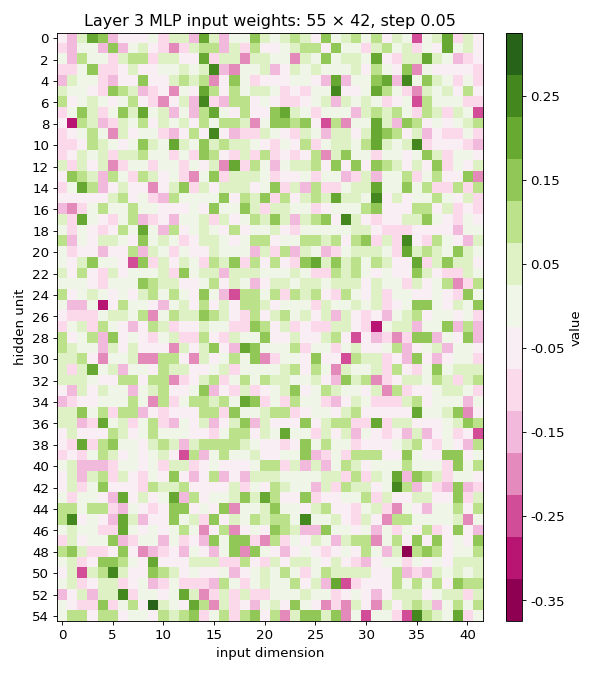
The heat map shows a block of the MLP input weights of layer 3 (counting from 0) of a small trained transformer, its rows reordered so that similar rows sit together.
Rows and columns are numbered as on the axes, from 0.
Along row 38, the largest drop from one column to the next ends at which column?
3
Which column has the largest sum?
14
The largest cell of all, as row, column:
53, 9
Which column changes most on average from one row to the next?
15
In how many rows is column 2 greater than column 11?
25
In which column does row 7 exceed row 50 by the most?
2
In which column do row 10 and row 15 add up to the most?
31
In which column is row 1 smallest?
11
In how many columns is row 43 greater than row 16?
15
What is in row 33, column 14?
0.15
